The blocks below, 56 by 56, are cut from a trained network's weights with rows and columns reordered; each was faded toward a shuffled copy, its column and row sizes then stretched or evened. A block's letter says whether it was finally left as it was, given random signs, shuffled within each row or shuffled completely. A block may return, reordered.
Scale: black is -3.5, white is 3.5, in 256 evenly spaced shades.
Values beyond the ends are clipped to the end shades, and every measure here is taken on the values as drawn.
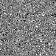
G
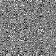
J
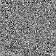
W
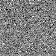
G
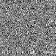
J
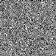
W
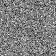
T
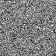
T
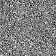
W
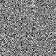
J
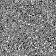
G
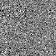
W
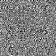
J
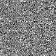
W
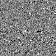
G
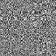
J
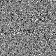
G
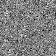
G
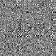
J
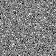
T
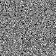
W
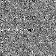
W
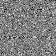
G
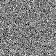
T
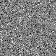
T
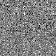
W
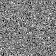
G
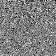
G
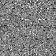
G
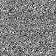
G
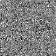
W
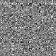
J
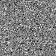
G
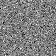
T
